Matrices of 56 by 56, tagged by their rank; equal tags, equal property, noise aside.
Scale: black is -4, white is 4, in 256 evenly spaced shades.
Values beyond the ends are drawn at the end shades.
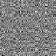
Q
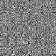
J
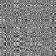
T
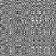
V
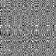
Q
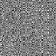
J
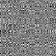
T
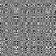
T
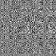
J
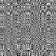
T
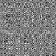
V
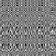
T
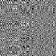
T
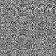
V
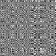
T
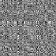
Q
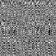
V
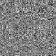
J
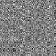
J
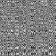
J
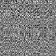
J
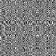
Q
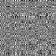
V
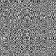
V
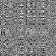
Q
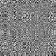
V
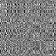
T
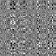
Q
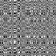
T
